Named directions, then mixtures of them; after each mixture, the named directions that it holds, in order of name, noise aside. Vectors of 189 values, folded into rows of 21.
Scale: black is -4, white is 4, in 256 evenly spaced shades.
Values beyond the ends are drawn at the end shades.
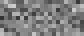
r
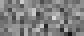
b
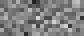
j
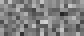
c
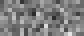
b.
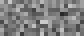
c.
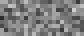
b, r.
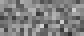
b, r.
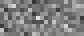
j, r.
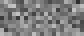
r.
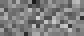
j.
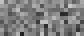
b, c.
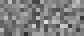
c, j.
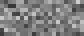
r.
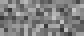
b, r.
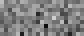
b, c.
